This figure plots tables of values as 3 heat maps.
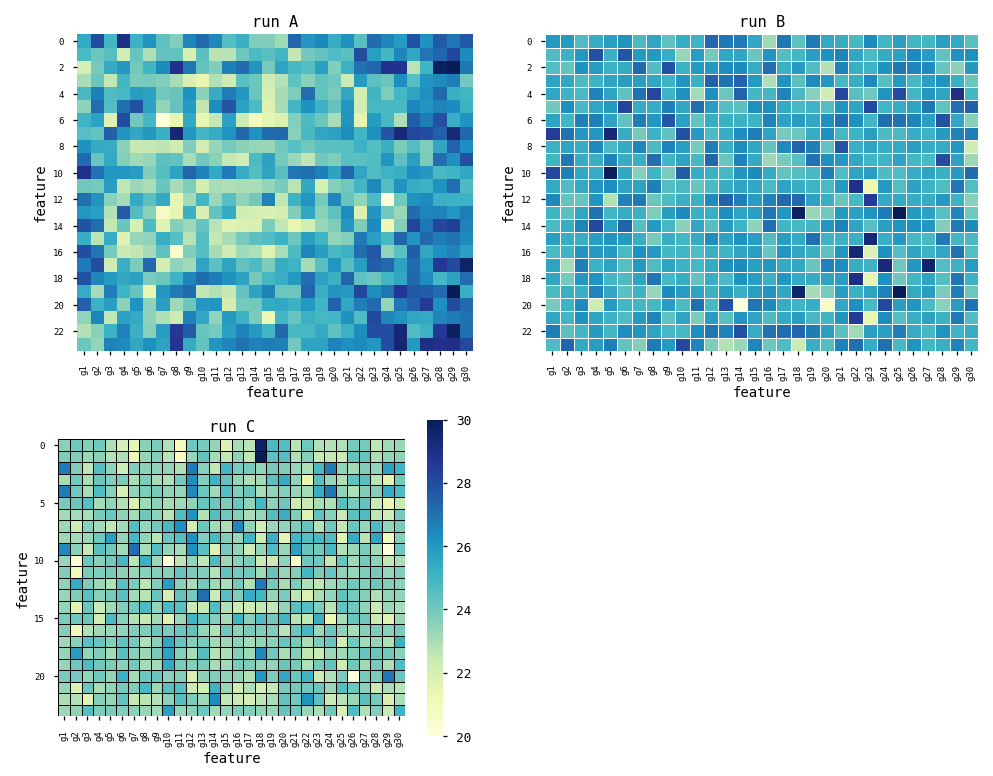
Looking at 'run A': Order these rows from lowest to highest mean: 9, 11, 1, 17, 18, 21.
11, 9, 1, 21, 17, 18
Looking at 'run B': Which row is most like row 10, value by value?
7
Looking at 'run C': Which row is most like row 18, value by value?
12
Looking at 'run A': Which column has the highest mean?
g29
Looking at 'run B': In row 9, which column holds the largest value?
g28
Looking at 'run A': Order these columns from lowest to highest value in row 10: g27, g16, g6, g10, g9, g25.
g6, g16, g25, g27, g10, g9
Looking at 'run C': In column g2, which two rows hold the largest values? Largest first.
18, 12
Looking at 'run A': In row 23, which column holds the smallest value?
g2
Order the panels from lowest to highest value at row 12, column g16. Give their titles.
run A, run C, run B
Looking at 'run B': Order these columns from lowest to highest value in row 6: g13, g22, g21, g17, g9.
g13, g17, g22, g21, g9
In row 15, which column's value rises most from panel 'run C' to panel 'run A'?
g29
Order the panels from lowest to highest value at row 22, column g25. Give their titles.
run C, run B, run A
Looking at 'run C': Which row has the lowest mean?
10
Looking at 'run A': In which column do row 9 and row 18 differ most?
g18
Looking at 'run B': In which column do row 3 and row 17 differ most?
g24
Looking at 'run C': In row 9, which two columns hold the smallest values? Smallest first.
g29, g14
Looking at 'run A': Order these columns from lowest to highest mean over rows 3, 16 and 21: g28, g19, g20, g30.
g20, g19, g30, g28
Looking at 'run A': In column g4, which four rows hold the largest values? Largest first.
0, 6, 13, 5
